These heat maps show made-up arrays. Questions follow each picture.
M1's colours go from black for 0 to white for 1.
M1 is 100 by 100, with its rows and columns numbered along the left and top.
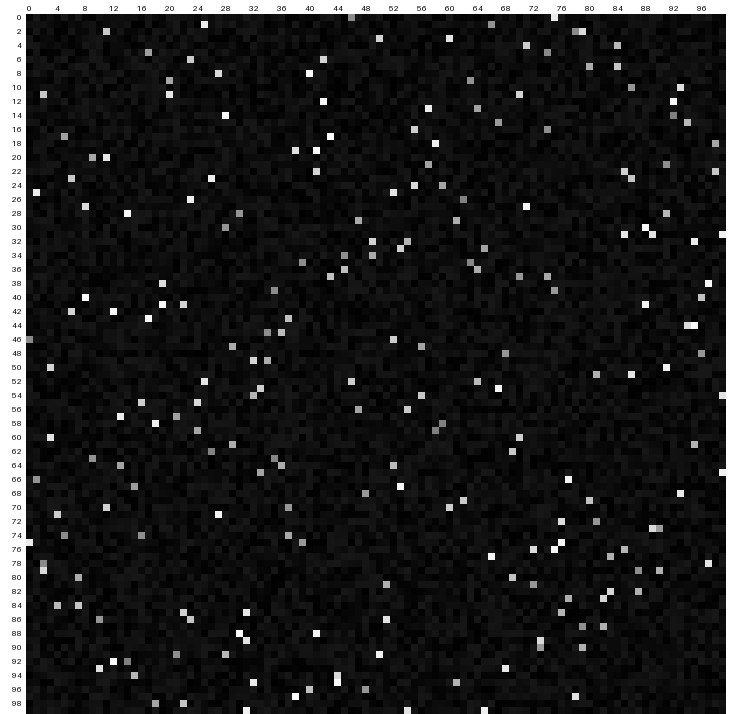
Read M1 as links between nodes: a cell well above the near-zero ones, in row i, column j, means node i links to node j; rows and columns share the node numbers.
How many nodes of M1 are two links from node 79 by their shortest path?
4
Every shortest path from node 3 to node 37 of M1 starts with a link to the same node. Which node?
node 60
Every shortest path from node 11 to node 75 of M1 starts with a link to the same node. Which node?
node 20
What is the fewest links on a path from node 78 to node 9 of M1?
4
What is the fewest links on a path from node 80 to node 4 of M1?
3
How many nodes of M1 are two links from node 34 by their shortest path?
2
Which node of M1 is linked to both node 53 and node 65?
node 33
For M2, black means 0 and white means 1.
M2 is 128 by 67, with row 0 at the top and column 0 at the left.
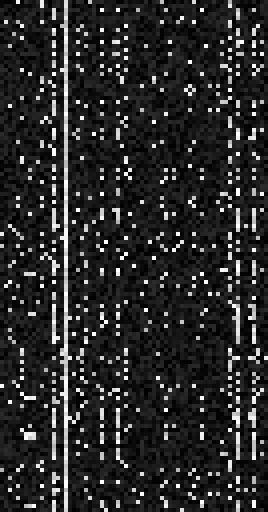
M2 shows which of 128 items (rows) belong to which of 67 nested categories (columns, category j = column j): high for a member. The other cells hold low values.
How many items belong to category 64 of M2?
9
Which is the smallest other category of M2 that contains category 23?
18
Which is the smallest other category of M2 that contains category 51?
36
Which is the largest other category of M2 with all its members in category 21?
2
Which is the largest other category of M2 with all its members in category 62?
58
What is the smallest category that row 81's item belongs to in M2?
50
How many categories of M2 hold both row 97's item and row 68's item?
6
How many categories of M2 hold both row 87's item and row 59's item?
7
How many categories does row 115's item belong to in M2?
4
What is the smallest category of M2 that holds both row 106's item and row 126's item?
7
